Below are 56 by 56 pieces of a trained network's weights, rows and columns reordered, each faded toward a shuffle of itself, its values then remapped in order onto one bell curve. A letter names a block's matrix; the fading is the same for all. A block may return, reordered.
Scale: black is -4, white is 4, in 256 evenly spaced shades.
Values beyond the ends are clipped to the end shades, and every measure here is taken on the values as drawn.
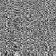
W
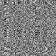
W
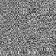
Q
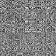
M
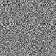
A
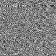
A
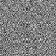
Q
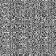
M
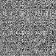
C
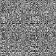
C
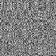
A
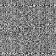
M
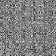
M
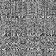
M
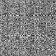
M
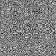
A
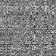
C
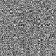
W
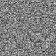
Q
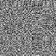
Q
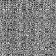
M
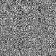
W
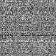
C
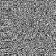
Q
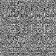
C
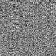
A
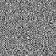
Q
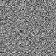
A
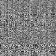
M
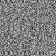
Q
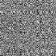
W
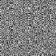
W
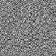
Q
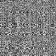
M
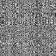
M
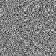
Q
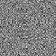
Q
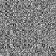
Q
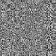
W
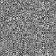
W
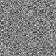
Q
